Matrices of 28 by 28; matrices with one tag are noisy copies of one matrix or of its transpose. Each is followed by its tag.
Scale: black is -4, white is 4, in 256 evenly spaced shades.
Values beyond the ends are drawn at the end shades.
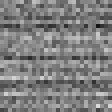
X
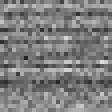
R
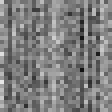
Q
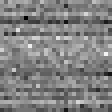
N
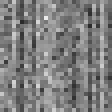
N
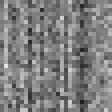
R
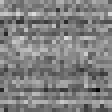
N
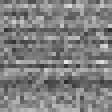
R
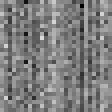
Q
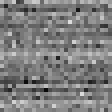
Q
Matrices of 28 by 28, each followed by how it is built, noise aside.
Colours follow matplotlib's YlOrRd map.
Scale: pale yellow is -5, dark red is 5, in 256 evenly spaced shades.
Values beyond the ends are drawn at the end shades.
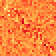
banded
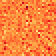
uneven columns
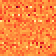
uneven rows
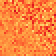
upper triangular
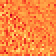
lower triangular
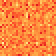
low rank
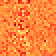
uneven columns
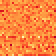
uneven rows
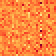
uneven columns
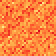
Hankel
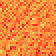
Hankel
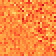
upper triangular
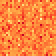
uneven columns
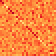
diagonal
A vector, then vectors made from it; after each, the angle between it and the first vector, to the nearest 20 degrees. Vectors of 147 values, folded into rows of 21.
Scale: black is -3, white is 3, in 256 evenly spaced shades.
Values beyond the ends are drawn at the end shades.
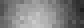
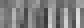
100 degrees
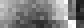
100 degrees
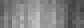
20 degrees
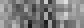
120 degrees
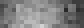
20 degrees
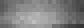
20 degrees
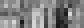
80 degrees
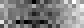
140 degrees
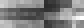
120 degrees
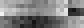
120 degrees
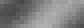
80 degrees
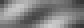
80 degrees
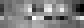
60 degrees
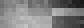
40 degrees
